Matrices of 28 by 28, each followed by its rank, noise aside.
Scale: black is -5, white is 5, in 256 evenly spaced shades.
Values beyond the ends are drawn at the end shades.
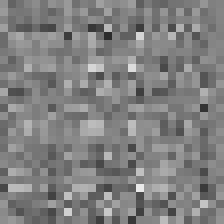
three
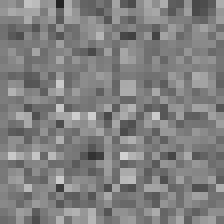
three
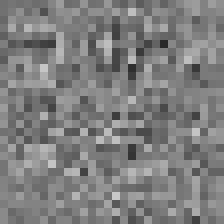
four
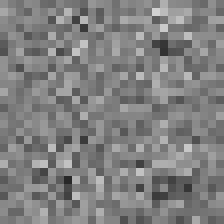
four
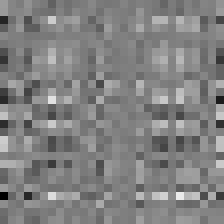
two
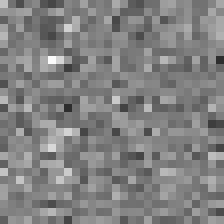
four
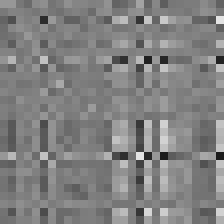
one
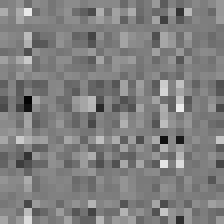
two
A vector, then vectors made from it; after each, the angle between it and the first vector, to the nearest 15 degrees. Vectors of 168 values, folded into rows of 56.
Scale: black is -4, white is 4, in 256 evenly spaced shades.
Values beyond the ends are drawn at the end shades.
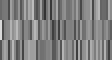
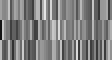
165 degrees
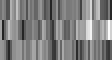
60 degrees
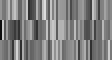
135 degrees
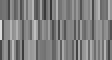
15 degrees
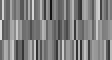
45 degrees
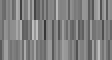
60 degrees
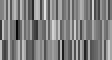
150 degrees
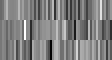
90 degrees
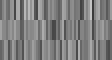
45 degrees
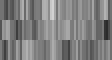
120 degrees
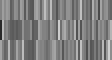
150 degrees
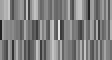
120 degrees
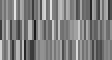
135 degrees
